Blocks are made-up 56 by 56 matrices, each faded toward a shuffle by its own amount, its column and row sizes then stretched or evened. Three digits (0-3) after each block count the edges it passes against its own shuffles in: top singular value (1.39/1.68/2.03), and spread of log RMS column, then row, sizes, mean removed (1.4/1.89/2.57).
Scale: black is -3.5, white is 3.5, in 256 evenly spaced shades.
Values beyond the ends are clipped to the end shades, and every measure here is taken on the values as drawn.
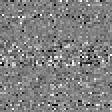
1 1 3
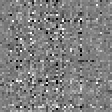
0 3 2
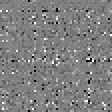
0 2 2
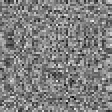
3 0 0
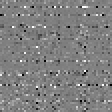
1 1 3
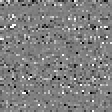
2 0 3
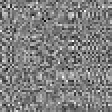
3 1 1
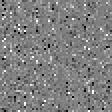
0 2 0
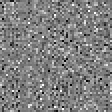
1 2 0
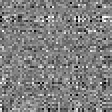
3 1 3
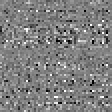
2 2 3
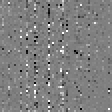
1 3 0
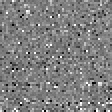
1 0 2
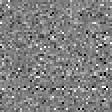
2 1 2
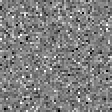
0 1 0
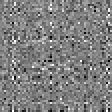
3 2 2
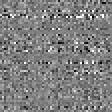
2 1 3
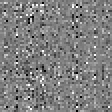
0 3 1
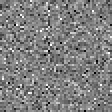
2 0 0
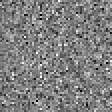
1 1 0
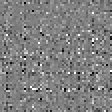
2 2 2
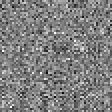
3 1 1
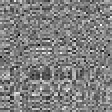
3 0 1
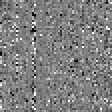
1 3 0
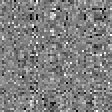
3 2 1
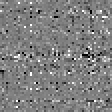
0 2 3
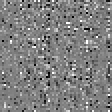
2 3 1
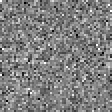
1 0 1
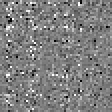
0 2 2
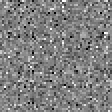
1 1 1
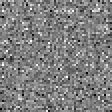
0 0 1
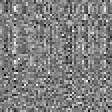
3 2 0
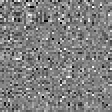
2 1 2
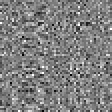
3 1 2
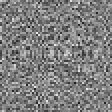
3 1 0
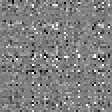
2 2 3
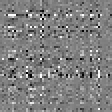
3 3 3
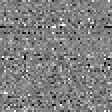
1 1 3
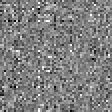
1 2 1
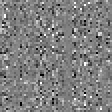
2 3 0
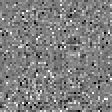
2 0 1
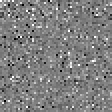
0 1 1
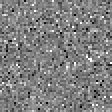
1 0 0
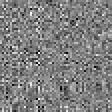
3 2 1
